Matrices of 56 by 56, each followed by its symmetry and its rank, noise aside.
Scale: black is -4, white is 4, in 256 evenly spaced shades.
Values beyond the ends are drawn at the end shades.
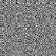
no symmetry, rank four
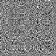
no symmetry, rank six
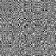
symmetric, rank five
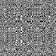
antisymmetric, rank four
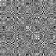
symmetric, rank five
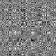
no symmetry, rank four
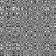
no symmetry, rank four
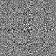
no symmetry, rank six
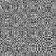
symmetric, rank four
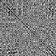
symmetric, rank five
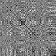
symmetric, rank four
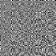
no symmetry, rank four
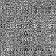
antisymmetric, rank four
